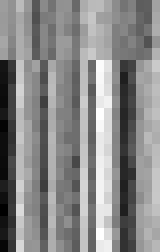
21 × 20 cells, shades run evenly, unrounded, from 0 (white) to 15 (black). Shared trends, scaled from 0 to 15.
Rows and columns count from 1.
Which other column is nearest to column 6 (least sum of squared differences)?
17
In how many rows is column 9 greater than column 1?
5
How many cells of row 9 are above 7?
9
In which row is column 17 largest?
15
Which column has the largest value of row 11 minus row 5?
1
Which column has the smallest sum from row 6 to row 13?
13
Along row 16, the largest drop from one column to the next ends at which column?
3
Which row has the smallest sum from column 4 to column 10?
6
